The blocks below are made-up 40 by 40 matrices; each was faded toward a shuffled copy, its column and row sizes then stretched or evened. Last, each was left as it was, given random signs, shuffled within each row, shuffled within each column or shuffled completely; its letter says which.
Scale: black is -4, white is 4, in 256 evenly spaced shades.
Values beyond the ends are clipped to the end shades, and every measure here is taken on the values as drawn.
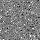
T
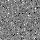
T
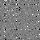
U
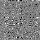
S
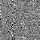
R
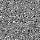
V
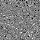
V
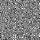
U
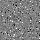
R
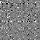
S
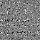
U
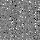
R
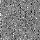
R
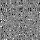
S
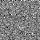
V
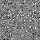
U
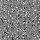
R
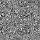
U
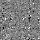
U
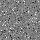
T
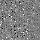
R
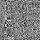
S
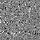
U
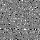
V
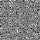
S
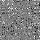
S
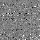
V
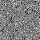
T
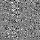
S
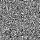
U
